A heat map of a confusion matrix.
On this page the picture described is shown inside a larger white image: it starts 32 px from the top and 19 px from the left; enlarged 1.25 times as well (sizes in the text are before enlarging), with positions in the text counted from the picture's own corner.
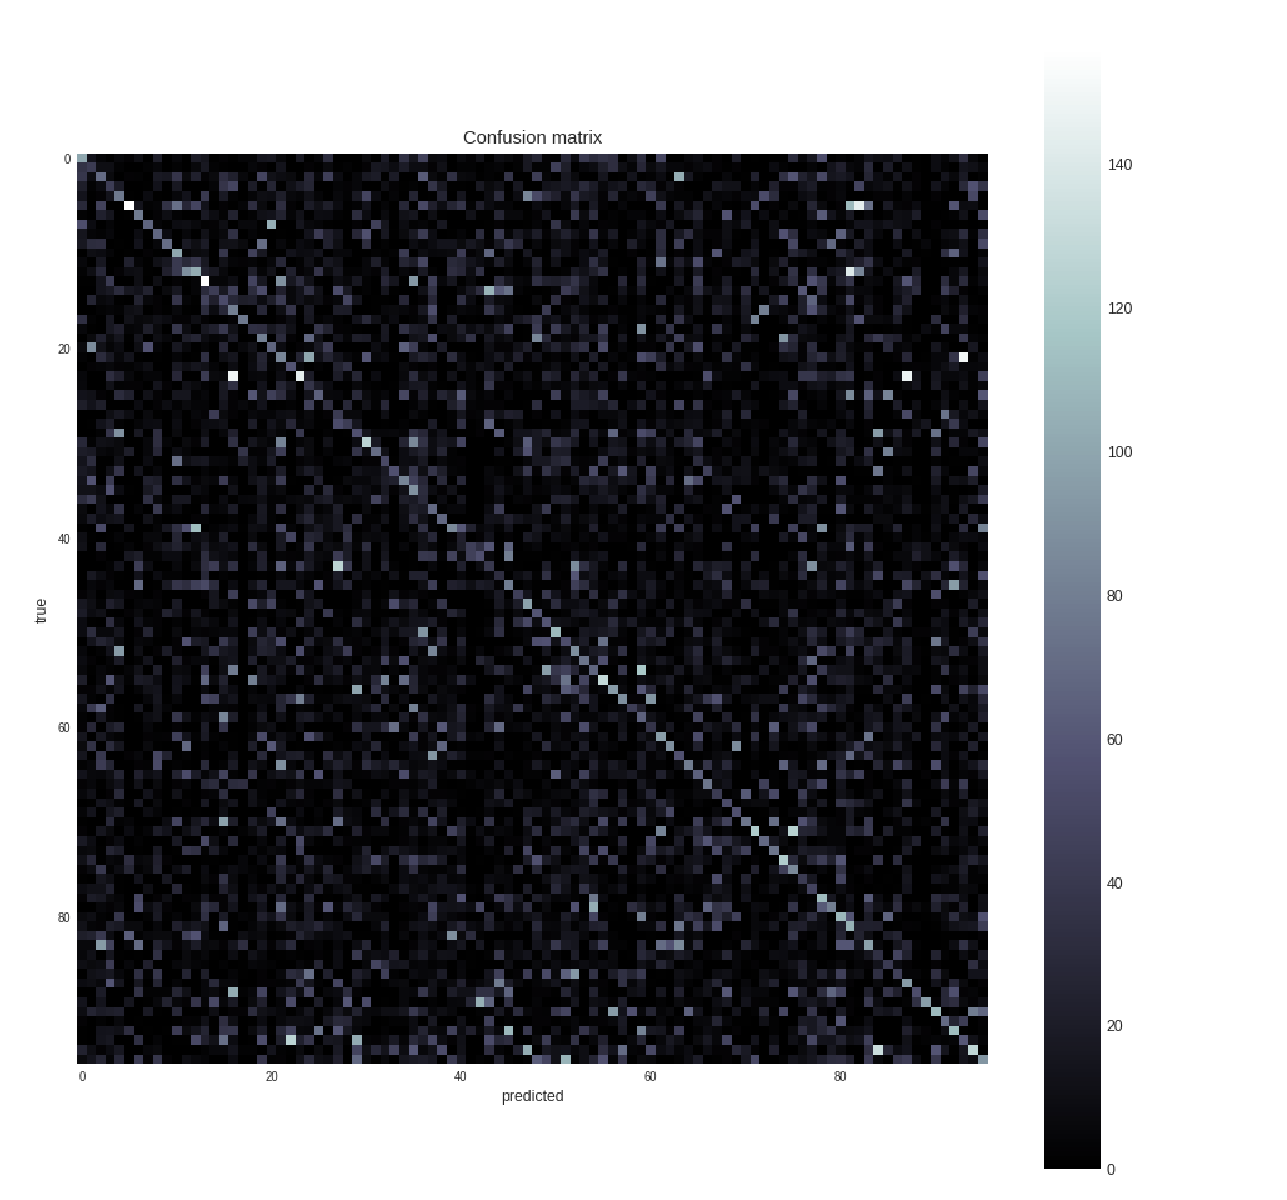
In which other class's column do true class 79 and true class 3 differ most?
54
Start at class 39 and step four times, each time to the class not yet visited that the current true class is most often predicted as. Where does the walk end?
37
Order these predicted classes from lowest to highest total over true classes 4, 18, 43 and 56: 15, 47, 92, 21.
92, 15, 21, 47
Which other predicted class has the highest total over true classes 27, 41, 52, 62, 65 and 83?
81
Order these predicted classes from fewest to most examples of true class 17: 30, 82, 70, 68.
68, 70, 30, 82
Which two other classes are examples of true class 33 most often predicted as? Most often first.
84, 57
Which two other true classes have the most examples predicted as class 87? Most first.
23, 13
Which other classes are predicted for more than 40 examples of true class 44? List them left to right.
52, 84, 95
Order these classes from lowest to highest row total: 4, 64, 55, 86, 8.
4, 8, 64, 86, 55
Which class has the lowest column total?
89
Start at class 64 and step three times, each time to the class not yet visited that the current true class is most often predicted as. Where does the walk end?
22
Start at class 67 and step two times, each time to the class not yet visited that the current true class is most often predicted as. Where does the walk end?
15
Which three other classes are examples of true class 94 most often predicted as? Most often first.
84, 47, 57
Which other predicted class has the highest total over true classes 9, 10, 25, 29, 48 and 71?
75
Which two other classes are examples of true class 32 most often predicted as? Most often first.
10, 55
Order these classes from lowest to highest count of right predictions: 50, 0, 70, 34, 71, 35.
70, 34, 35, 0, 50, 71
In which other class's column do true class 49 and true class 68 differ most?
47
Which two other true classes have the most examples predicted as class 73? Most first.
70, 60
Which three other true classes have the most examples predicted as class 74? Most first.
19, 64, 8
